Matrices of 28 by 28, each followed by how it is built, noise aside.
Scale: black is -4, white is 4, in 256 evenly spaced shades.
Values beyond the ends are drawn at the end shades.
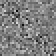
banded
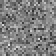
noise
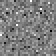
sparse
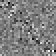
banded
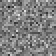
noise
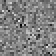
block diagonal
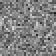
noise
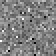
sparse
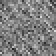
Toeplitz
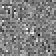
banded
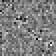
block diagonal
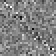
banded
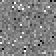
sparse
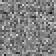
noise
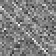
Toeplitz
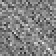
Toeplitz
